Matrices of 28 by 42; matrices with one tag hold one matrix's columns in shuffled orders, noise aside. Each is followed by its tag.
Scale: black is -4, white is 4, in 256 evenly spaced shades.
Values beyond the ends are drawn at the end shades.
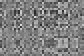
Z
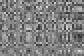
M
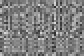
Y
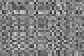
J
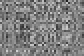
M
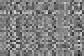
J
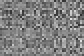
Z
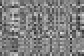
Y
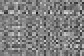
J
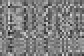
Y
